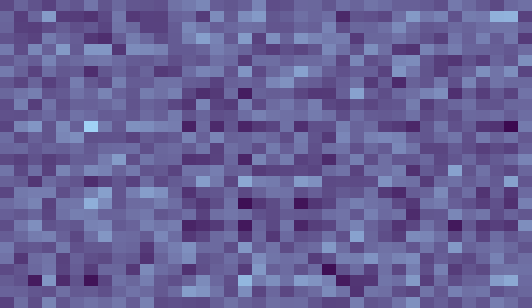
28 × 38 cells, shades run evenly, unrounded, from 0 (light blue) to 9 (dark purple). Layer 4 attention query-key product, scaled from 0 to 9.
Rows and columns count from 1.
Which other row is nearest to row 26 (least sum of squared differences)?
17
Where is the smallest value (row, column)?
12, 7
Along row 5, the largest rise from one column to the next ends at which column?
9
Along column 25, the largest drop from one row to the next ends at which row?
27
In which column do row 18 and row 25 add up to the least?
11
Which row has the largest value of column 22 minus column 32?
19
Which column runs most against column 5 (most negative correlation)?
30
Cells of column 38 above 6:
3
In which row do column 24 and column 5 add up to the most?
25
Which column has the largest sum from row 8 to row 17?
24
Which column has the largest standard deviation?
18
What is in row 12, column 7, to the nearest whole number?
0
